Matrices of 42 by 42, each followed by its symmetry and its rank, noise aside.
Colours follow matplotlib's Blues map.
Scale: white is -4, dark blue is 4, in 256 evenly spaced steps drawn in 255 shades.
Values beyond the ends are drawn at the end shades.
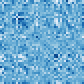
symmetric, rank four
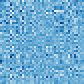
no symmetry, rank five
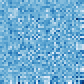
symmetric, rank four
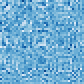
symmetric, rank five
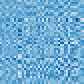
no symmetry, rank four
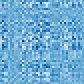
antisymmetric, rank four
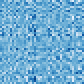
no symmetry, rank five
